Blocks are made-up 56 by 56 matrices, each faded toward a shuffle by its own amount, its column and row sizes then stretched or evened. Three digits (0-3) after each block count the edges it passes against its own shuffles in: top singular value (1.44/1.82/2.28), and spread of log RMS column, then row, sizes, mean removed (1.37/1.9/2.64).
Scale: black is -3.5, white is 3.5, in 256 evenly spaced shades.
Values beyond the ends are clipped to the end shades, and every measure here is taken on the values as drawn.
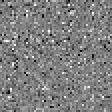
0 1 1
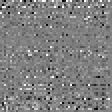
1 1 3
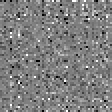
1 2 2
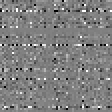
2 2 3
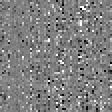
1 3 0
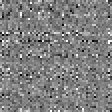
2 2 2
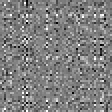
3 3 1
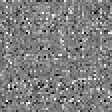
1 0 2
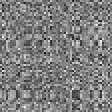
3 3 0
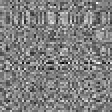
3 0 2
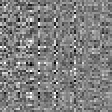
3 3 2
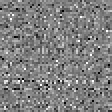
2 0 1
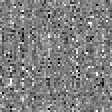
2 2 0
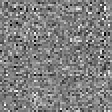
2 2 1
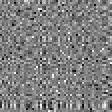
3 1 1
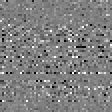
2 0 3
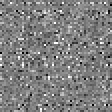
1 1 3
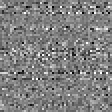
1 0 3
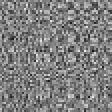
3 1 2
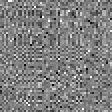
3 1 0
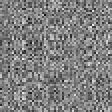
3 2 1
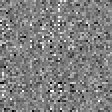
1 2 2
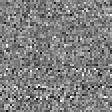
0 0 2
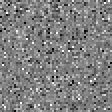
1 0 0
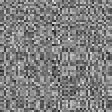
3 2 0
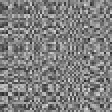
3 1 2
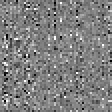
0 3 0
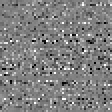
0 1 3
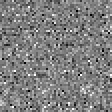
0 0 1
